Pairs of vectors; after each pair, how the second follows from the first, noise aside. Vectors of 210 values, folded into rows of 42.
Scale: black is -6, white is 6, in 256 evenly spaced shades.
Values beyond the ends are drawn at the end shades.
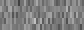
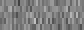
copied.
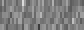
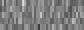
copied.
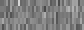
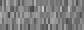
shuffled.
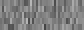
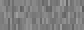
wrapped around, shrunk.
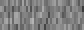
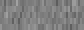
wrapped around, shrunk.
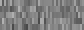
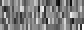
reversed, scaled up.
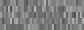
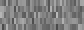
shuffled.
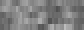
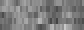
copied.
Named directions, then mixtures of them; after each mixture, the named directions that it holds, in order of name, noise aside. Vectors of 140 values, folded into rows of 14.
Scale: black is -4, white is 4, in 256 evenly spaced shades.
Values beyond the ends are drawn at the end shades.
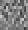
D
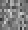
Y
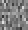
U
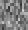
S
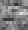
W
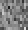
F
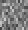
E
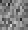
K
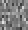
U.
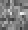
W, Y.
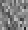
E, F.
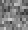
K, U, W.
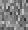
S.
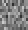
D, U.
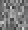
E, U, Y.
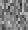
S.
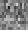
S, W.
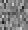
U.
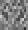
D.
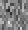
S, Y.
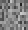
S, Y.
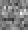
D, W.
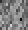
E, K.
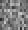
Y.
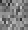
K.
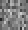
Y.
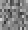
Y.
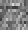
D, W, Y.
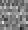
K, U, W.
